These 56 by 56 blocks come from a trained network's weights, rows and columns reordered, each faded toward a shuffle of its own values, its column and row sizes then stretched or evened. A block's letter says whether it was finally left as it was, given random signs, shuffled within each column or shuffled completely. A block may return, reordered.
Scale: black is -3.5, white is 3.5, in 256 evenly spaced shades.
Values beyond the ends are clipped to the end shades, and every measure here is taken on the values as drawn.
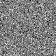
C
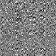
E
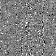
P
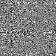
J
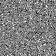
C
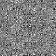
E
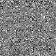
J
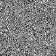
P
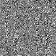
J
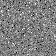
C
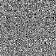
J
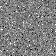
C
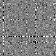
E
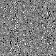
P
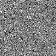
P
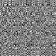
E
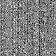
P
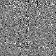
J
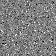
C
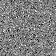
C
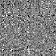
E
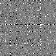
J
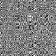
E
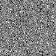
P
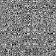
E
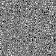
P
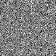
P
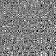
E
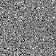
J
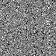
P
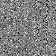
P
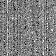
P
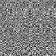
E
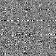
J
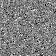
C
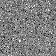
C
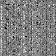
E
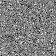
C
